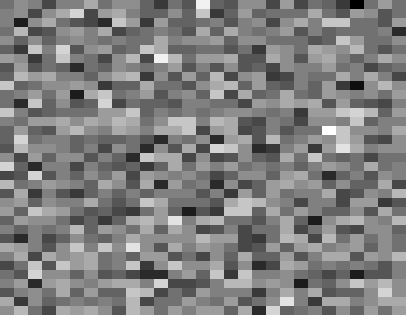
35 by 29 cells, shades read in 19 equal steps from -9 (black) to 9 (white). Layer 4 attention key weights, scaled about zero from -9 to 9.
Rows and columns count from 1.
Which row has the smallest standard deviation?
5
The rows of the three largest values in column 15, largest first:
1, 2, 27
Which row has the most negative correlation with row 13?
20
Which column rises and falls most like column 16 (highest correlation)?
14
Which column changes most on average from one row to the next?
3
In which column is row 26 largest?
6
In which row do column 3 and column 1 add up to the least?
22
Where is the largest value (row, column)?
15, 24
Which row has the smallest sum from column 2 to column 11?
19
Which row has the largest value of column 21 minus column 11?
34
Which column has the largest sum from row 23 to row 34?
21
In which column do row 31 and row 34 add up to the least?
11
